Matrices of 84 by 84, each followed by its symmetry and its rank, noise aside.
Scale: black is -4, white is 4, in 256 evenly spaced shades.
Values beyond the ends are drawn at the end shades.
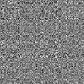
no symmetry, rank seven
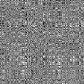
no symmetry, rank six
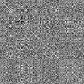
symmetric, rank six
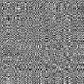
antisymmetric, rank six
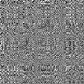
symmetric, rank six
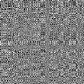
no symmetry, rank seven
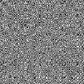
symmetric, rank eight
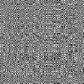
no symmetry, rank six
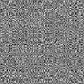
antisymmetric, rank six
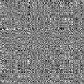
antisymmetric, rank six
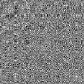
symmetric, rank seven
